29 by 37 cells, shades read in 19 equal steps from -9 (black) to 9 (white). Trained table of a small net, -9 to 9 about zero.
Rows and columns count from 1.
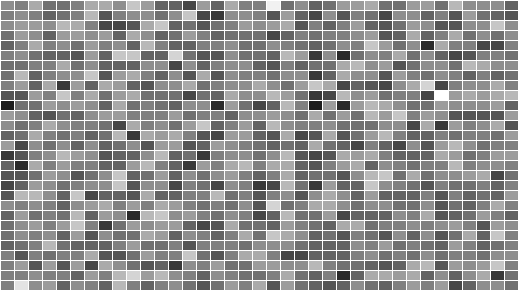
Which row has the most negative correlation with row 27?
5
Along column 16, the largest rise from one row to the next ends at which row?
20
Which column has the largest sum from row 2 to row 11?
7
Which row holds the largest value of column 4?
25
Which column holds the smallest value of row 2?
16
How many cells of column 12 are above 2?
5
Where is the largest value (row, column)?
10, 32
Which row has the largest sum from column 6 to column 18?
28
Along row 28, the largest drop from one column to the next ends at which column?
36
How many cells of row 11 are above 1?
11
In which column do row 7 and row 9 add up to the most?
31
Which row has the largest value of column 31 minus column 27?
9
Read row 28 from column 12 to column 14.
4 1 0
